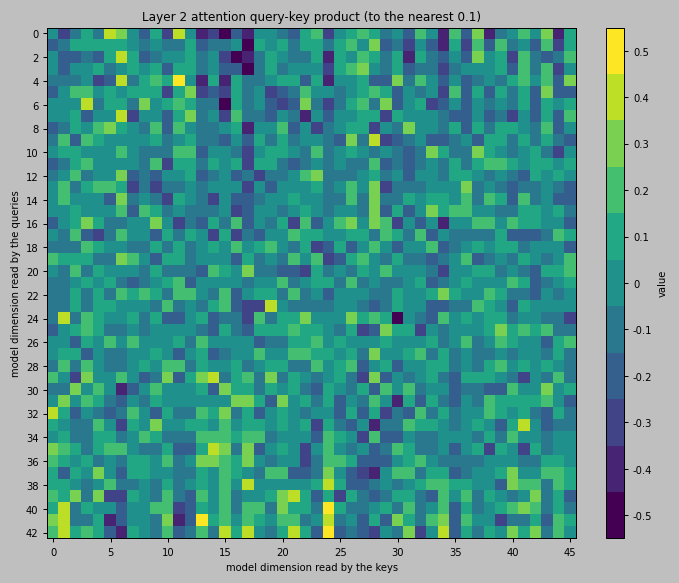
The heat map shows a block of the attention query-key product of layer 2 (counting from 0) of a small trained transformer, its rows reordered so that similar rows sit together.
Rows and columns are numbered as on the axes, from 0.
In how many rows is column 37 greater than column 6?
20
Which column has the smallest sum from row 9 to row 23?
17
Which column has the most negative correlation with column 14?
22
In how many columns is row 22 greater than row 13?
25
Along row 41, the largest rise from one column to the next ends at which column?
13
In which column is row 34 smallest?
27
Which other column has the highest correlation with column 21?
34
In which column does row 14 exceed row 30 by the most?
6
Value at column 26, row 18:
-0.2
